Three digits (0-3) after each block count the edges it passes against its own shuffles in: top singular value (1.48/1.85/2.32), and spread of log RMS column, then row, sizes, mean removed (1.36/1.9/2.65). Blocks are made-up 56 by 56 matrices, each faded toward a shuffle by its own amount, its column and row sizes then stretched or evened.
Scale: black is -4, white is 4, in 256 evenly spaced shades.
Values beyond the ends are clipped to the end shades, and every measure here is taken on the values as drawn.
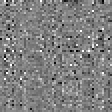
2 2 2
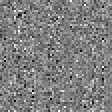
0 2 0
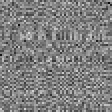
3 0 1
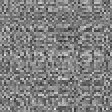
3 0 2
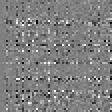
0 3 3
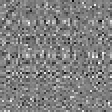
3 1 2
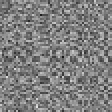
3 0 1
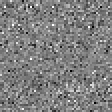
1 0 1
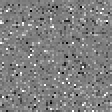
0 0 1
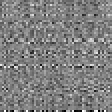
3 0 3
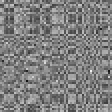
3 1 1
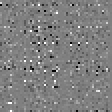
0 2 2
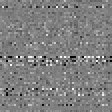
1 0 3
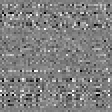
2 0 3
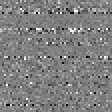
1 0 3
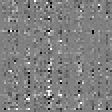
1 3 2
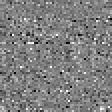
1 0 2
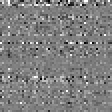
1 2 3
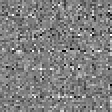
0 2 2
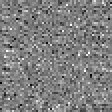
2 0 0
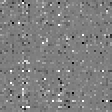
0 2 2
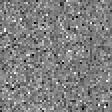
0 0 0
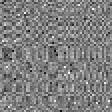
3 1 0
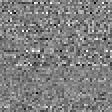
0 0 3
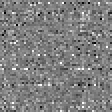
2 1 2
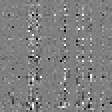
2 3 2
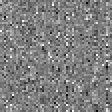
2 2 0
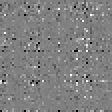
0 2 2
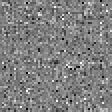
0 2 1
